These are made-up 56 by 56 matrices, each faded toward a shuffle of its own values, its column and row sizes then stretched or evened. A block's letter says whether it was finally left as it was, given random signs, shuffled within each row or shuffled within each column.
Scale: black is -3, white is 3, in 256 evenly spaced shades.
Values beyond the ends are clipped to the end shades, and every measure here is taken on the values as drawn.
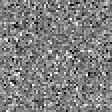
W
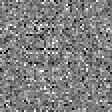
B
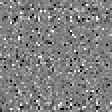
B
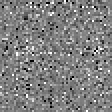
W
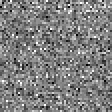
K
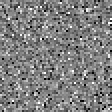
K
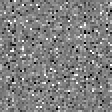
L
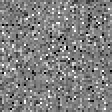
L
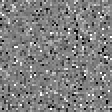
L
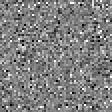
W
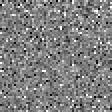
K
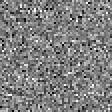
K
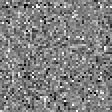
W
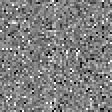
L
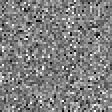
L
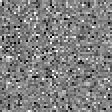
B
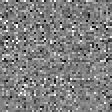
B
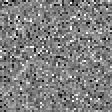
K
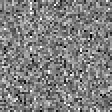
L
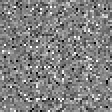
W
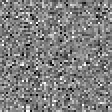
B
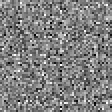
W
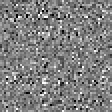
B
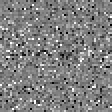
K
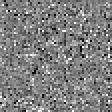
W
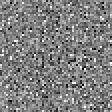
L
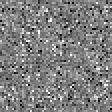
W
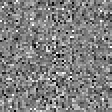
B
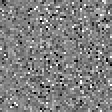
L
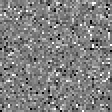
L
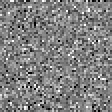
W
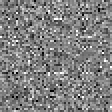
B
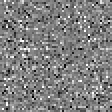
W
